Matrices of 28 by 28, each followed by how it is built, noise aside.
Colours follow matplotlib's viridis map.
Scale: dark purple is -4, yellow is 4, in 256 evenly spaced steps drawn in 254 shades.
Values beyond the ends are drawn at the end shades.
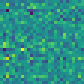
low rank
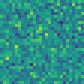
noise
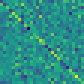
diagonal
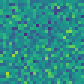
noise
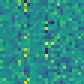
uneven columns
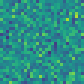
noise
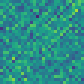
Hankel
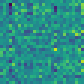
low rank
